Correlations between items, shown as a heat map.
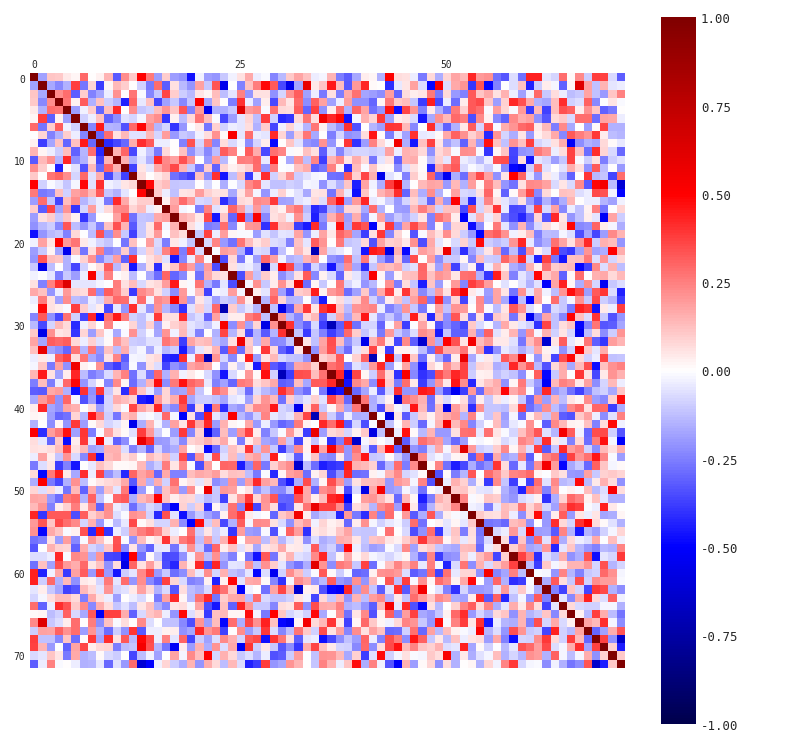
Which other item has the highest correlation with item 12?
58
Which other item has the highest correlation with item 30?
23
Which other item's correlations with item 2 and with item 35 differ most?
5
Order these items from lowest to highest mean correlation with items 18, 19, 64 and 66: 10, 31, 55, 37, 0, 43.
31, 0, 55, 10, 43, 37
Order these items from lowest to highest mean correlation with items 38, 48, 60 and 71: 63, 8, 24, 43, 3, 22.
63, 43, 24, 22, 3, 8
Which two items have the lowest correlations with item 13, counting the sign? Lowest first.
71, 39
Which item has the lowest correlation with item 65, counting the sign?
8
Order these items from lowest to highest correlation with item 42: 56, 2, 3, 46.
2, 46, 3, 56
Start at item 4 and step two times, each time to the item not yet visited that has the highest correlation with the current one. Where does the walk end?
32
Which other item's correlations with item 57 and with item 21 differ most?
34
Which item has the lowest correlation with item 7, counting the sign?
55
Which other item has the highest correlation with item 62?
47
